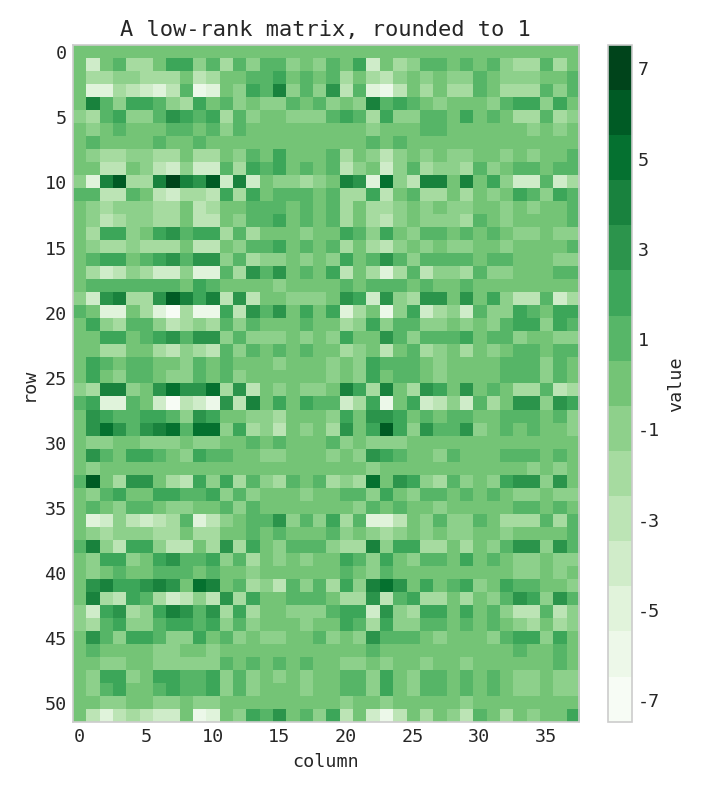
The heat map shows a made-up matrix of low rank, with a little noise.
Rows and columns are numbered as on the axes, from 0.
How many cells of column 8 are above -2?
44
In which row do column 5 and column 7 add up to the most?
29
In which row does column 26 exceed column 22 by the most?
10
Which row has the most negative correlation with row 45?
1
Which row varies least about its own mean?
0
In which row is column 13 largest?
27
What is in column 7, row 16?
3
